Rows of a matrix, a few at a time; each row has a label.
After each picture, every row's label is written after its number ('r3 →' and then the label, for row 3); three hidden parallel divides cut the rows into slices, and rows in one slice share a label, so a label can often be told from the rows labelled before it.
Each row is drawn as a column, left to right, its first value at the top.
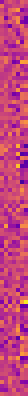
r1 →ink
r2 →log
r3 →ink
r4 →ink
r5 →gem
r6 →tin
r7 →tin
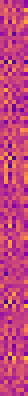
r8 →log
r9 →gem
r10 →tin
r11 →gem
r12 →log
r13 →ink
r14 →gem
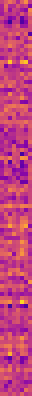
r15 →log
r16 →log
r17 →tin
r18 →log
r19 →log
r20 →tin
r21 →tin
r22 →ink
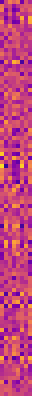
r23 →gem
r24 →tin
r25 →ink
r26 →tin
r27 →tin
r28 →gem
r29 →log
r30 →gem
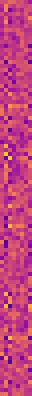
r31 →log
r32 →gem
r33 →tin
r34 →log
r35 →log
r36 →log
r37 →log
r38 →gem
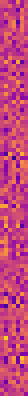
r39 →log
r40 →tin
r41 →ink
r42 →gem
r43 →tin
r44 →gem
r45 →ink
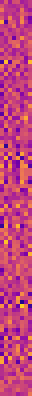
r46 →gem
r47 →tin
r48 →gem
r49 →log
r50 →tin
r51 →gem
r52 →ink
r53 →tin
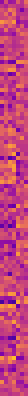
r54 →gem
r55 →ink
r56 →gem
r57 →gem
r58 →tin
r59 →log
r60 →log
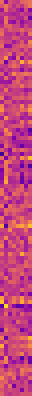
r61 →tin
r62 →gem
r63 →log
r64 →log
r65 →log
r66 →tin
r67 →log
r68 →tin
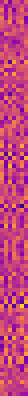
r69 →gem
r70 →tin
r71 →gem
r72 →tin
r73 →ink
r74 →gem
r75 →tin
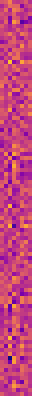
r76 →log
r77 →ink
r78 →tin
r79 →gem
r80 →ink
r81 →tin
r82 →log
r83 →log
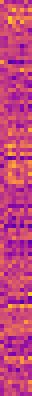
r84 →log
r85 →ink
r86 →gem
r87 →gem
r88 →ink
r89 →gem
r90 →ink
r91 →gem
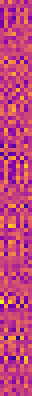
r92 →tin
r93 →gem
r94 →tin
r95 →tin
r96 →gem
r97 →tin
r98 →gem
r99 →log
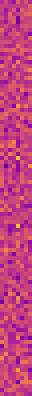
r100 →ink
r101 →log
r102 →ink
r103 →ink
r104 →tin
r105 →ink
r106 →ink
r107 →ink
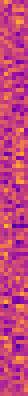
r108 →log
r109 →tin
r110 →log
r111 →ink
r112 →gem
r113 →gem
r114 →ink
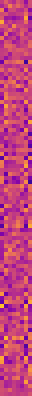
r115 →gem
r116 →tin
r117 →log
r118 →log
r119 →log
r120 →log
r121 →gem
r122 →tin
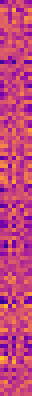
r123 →gem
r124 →gem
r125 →log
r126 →gem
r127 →log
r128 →log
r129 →gem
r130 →gem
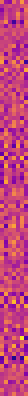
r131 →tin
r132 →gem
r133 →log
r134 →tin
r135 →ink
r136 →tin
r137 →gem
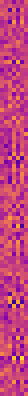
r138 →log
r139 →log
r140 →tin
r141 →gem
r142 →tin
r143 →gem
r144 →log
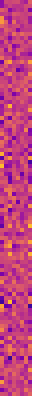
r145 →gem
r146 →log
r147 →tin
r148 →ink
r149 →log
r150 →log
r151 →ink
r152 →tin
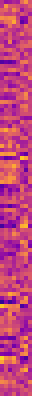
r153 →gem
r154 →gem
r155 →gem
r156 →gem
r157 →ink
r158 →tin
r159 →tin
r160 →ink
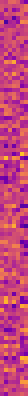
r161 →log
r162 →tin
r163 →log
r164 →tin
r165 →log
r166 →gem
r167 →gem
